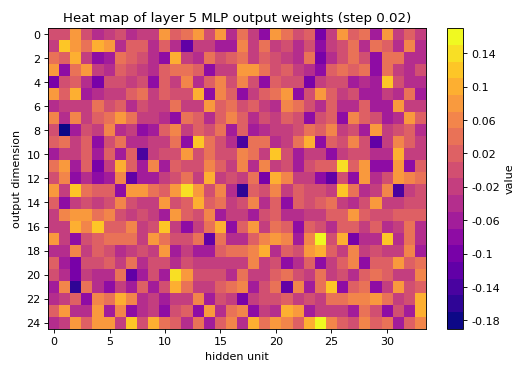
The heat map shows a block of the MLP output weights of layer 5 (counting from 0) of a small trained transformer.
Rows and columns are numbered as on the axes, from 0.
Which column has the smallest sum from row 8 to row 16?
8
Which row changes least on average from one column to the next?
15
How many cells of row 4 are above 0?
8
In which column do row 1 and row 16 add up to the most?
4
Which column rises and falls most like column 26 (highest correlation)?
9
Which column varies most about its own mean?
2
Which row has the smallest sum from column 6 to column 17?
1
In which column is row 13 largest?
12
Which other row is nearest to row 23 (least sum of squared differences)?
6
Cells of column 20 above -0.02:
17
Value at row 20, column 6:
0.04
